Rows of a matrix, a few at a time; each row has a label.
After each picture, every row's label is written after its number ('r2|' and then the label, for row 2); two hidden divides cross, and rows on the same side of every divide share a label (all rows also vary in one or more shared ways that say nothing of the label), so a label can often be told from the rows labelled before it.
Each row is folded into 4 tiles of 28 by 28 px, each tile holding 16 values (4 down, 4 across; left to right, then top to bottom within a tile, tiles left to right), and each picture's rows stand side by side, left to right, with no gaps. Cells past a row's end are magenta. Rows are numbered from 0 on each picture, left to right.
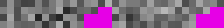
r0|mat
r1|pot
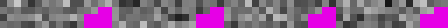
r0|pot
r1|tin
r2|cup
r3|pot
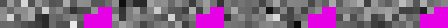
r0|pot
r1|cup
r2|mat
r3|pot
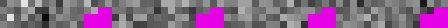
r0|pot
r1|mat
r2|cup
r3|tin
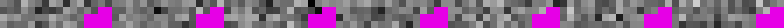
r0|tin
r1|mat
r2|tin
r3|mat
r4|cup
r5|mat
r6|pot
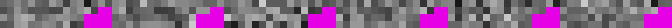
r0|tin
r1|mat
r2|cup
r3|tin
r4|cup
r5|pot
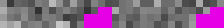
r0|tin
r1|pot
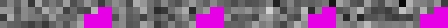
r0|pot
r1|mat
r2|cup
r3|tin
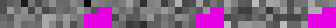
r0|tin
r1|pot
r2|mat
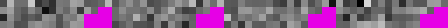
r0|mat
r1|mat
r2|cup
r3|tin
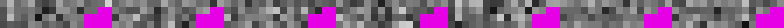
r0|mat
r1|mat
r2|cup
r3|tin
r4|mat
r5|mat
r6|mat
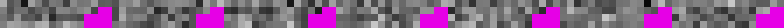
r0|tin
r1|mat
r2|tin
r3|mat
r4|tin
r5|tin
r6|mat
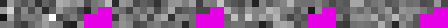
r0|mat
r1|mat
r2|cup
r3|cup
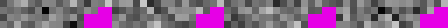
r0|mat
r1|mat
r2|cup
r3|mat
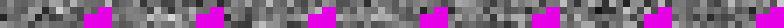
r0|mat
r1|cup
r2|pot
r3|cup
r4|pot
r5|tin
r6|mat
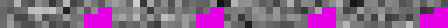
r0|pot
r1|cup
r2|pot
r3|tin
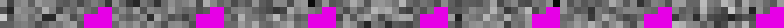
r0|cup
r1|tin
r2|tin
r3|pot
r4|cup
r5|tin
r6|mat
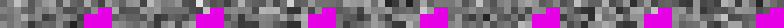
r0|pot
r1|pot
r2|pot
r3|pot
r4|mat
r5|pot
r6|tin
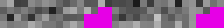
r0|tin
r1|tin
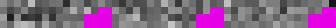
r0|tin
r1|tin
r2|cup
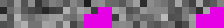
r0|tin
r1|pot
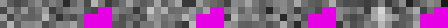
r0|tin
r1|pot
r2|mat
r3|cup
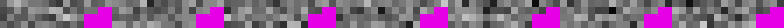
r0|pot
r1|mat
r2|cup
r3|mat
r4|tin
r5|tin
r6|tin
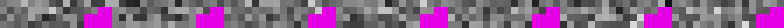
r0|pot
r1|tin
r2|pot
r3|pot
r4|tin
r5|cup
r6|cup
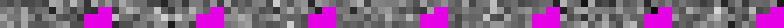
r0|tin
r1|cup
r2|tin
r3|pot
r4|cup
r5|tin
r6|cup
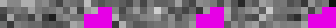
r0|pot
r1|cup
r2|cup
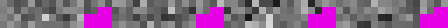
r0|tin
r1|mat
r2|tin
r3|pot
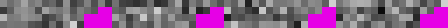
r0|cup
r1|cup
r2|mat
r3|mat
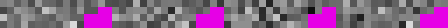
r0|cup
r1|cup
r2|tin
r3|pot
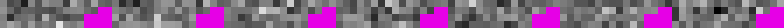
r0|tin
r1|tin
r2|pot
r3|tin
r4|pot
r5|cup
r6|mat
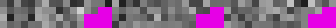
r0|cup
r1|tin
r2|pot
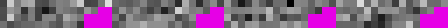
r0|mat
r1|tin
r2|tin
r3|pot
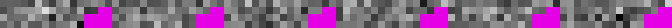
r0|cup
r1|tin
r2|mat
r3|mat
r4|cup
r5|mat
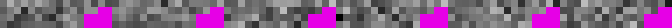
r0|pot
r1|pot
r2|mat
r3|mat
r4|cup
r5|cup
